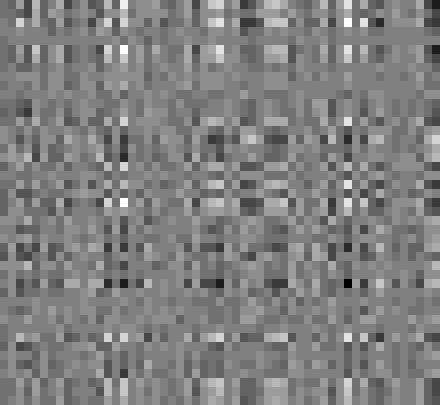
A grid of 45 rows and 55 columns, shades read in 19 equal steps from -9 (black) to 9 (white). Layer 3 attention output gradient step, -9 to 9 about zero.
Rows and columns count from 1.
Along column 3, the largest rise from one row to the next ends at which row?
3
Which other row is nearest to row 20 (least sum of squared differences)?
11
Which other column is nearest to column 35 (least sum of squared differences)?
27
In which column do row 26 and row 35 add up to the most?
48
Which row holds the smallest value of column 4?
13
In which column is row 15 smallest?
44
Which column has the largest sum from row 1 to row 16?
16
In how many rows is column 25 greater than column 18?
17
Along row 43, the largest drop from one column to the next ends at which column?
45
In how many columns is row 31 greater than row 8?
18
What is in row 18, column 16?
-6
